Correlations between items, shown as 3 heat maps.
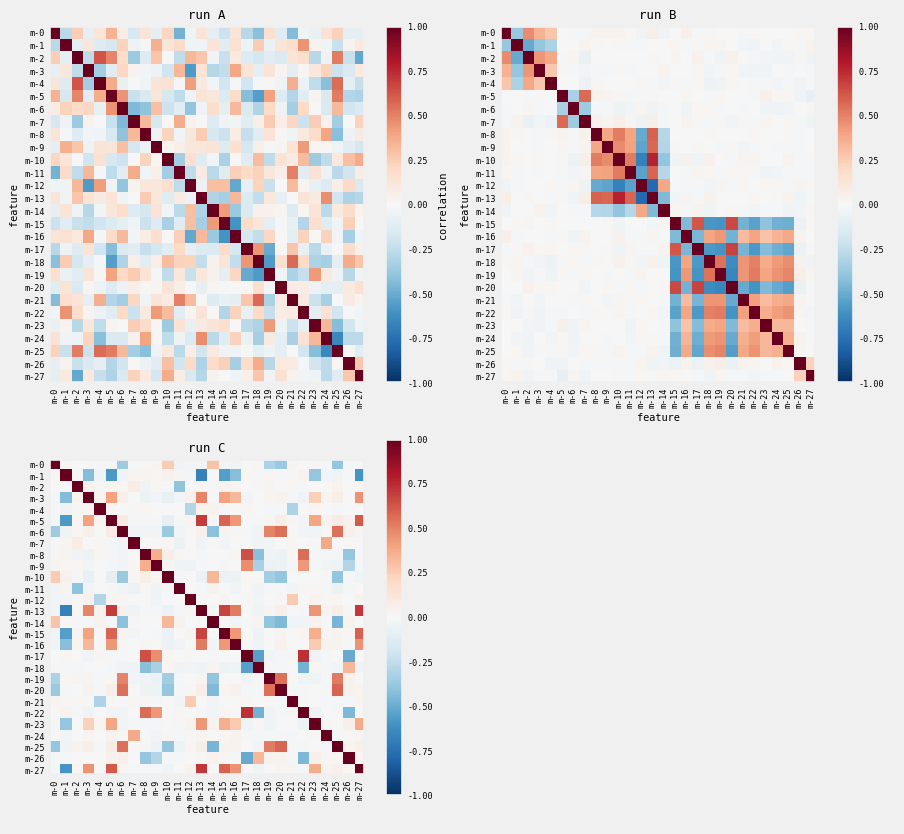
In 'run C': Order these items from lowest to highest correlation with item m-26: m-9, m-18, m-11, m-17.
m-17, m-9, m-11, m-18
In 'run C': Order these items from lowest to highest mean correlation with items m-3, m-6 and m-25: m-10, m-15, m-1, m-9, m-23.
m-10, m-1, m-9, m-23, m-15
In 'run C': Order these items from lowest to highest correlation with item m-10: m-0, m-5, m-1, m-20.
m-20, m-5, m-1, m-0
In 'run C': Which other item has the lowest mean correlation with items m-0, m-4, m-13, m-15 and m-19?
m-1
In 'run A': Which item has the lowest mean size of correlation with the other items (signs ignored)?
m-20
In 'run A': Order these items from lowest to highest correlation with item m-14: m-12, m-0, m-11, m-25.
m-11, m-0, m-25, m-12
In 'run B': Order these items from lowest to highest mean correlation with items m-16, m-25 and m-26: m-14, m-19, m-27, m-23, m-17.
m-17, m-14, m-27, m-23, m-19
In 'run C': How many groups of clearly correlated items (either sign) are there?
6
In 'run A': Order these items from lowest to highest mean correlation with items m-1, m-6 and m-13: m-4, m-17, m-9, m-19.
m-17, m-4, m-19, m-9
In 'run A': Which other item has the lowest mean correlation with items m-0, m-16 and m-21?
m-15
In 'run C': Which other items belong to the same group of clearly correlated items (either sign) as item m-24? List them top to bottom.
m-7
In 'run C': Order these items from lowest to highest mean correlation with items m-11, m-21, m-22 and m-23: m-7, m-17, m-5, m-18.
m-18, m-7, m-5, m-17
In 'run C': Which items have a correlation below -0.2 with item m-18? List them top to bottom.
m-8, m-9, m-17, m-22
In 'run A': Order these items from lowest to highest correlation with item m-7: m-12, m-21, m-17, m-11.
m-17, m-12, m-21, m-11
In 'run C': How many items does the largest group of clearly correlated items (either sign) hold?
8
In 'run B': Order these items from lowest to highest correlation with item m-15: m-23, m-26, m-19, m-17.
m-19, m-23, m-26, m-17
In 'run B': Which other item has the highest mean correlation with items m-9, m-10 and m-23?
m-13
